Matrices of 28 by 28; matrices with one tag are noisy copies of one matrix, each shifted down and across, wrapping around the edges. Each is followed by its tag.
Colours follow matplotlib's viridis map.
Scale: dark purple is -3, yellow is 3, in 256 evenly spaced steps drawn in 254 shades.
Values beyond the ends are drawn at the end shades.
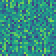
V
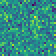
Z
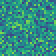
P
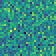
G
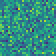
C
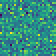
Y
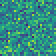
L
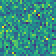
V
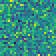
L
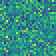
P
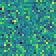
Z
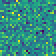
Y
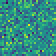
Y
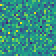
Y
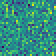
G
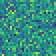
C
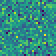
Y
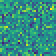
C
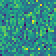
V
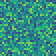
P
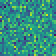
G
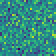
G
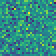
P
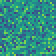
L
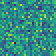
C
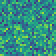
Z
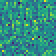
V
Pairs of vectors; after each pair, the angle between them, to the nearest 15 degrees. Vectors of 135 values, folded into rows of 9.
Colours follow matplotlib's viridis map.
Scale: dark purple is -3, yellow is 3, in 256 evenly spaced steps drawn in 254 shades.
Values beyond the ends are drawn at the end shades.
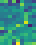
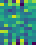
135 degrees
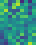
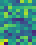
105 degrees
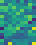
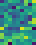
150 degrees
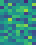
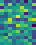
30 degrees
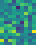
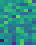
120 degrees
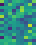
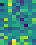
60 degrees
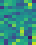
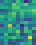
120 degrees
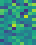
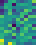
135 degrees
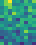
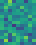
75 degrees
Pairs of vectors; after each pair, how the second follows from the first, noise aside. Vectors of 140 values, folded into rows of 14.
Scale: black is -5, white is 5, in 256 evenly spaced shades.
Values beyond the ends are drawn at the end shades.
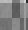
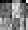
negated, scaled up.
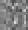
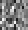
reversed, scaled up.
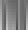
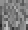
sign-scrambled.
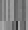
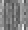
wrapped around, negated.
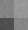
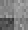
copied.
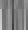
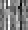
wrapped around, scaled up.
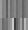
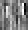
wrapped around, scaled up.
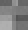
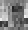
wrapped around, scaled up.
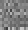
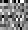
reversed, negated, scaled up.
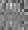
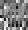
reversed, negated, scaled up.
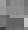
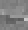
partly zeroed.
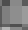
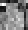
wrapped around, scaled up.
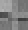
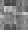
wrapped around, negated.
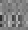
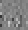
partly zeroed.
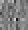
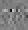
reversed, partly zeroed.
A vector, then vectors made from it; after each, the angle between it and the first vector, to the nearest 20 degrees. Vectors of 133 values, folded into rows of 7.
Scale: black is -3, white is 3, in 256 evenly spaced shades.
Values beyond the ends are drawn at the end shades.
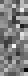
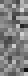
20 degrees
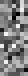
40 degrees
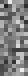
100 degrees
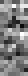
40 degrees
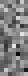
40 degrees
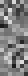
100 degrees
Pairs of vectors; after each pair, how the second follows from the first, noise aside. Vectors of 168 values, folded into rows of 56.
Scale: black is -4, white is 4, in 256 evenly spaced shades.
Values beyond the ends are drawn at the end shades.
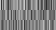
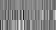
wrapped around, partly zeroed.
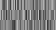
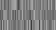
wrapped around, negated, shrunk.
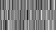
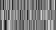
copied.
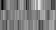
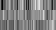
copied.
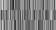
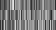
negated.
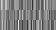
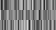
negated.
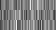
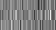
wrapped around, partly zeroed.
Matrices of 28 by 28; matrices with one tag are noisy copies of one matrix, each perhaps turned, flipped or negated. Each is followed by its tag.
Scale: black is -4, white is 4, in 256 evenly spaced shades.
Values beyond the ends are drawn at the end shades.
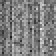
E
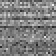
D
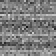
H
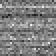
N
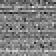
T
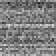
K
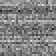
H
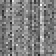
E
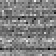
N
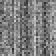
H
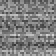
H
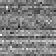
D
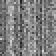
H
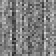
E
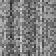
H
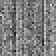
E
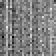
T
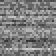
N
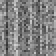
N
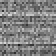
E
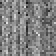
D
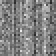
H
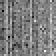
T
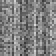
H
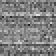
E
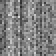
H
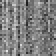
D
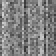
K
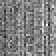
T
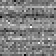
N
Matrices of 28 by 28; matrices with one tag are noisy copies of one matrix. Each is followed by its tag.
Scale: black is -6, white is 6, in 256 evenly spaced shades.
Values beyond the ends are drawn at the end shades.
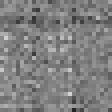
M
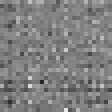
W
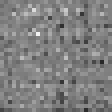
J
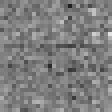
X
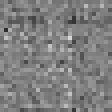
M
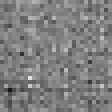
W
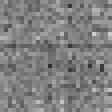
X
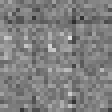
M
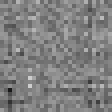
W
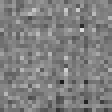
J
